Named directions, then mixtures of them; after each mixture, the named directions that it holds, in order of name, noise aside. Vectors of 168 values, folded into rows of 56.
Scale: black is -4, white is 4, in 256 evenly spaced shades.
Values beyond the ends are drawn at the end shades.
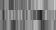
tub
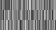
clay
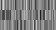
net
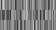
net.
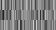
clay, net.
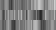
tub.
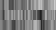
tub.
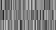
clay, net.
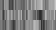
tub.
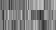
clay, tub.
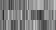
clay, tub.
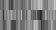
tub.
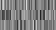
net.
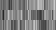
clay, tub.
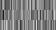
clay, net.
